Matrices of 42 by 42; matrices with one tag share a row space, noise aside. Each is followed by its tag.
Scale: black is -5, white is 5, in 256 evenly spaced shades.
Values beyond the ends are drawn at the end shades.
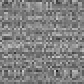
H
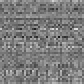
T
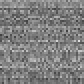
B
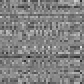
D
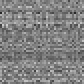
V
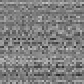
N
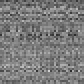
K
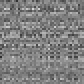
K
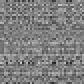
N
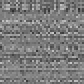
K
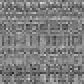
T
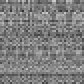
N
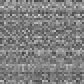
N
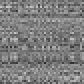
D
